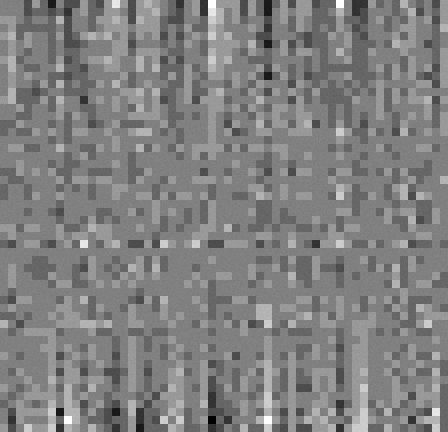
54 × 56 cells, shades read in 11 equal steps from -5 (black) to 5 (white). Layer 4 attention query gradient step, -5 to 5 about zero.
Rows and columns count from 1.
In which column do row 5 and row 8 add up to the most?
27
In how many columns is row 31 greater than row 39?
23
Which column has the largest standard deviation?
34
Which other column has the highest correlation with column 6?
45
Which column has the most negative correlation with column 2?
41
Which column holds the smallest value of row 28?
53
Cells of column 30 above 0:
12
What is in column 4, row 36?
0
